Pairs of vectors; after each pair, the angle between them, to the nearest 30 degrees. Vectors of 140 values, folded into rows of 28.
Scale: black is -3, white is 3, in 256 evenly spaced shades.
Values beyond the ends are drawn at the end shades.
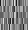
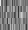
120 degrees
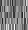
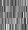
30 degrees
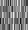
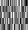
30 degrees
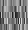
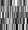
60 degrees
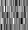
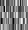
150 degrees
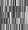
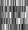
30 degrees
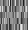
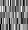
30 degrees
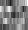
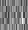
90 degrees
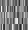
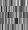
150 degrees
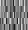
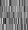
120 degrees
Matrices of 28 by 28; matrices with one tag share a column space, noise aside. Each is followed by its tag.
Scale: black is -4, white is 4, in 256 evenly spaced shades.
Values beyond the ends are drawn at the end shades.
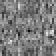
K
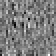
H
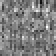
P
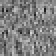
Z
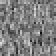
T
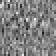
H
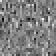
H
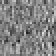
T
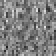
P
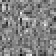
H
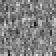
H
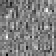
P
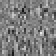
Z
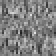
Z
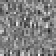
H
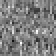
Z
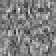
Z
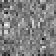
H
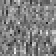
T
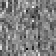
P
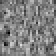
T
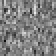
Z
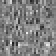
T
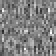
Z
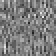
Z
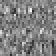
Z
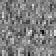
K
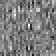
P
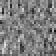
Z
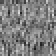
T
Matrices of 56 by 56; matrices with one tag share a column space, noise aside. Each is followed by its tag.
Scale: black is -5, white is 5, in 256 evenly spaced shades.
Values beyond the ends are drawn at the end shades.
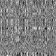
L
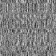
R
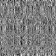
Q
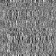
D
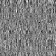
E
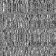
R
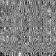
L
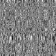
D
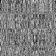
R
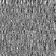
E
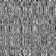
Q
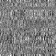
D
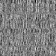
R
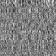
E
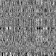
L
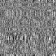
D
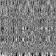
L
